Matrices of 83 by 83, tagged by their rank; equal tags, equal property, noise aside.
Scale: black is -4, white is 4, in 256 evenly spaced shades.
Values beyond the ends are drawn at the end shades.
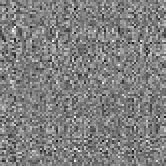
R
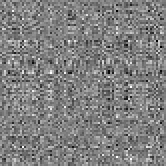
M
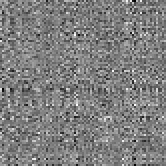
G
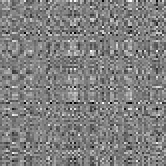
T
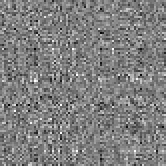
R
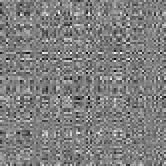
M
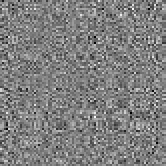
G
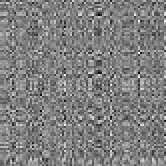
T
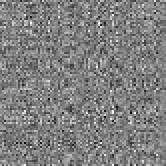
R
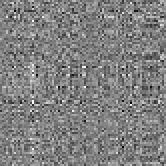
M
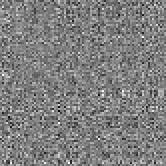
R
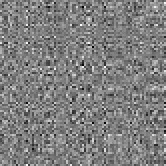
G
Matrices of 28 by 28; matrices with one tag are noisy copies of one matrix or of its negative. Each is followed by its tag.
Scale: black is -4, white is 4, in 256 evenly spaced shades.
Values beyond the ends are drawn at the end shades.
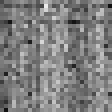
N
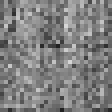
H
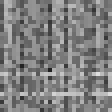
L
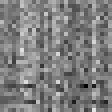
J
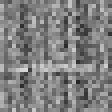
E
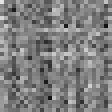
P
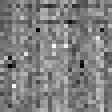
N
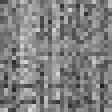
J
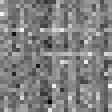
P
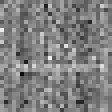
E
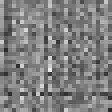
L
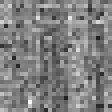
N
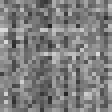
P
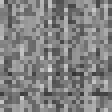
L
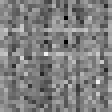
P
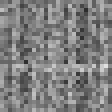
E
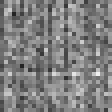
L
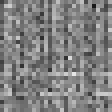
L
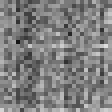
H
